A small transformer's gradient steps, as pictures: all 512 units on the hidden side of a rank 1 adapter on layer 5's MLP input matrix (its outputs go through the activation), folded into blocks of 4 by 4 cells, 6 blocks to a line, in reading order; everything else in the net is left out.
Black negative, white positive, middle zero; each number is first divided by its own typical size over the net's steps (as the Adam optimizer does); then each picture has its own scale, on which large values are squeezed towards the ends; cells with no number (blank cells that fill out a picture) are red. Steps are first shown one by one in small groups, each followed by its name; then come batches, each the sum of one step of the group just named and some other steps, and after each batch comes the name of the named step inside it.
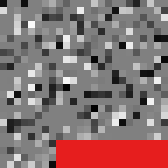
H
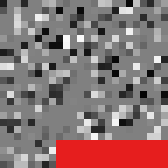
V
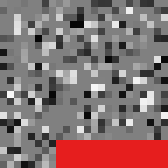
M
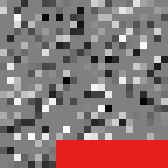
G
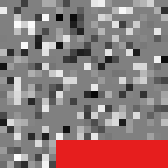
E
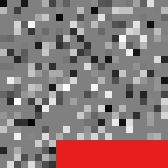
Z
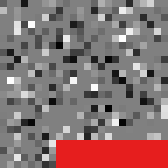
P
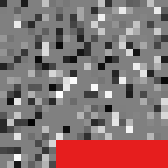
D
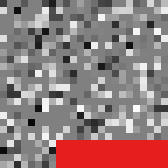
Z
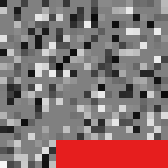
V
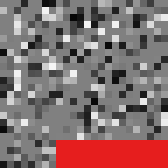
M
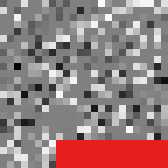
D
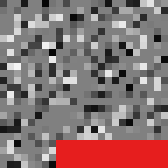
H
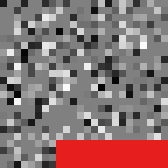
Z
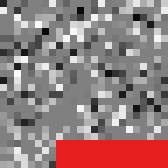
V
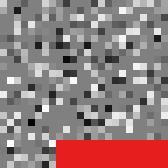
P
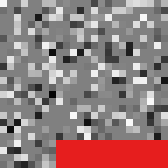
M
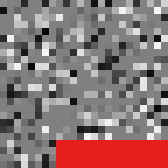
V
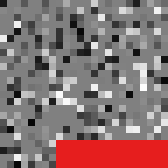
D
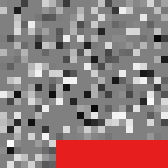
H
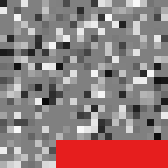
M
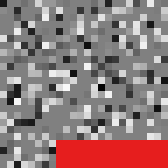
Z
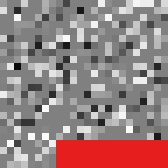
G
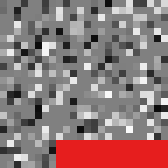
D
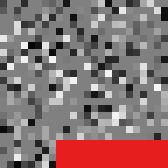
D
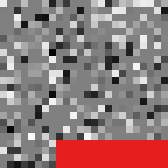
G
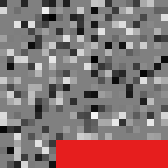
H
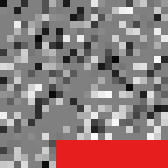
V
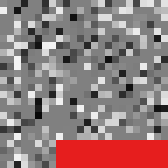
E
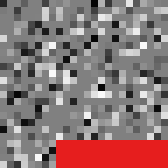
D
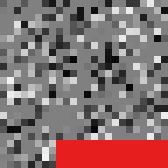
P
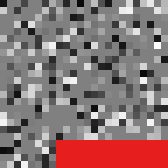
H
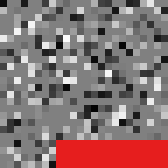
H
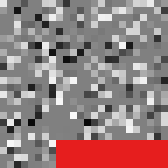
D
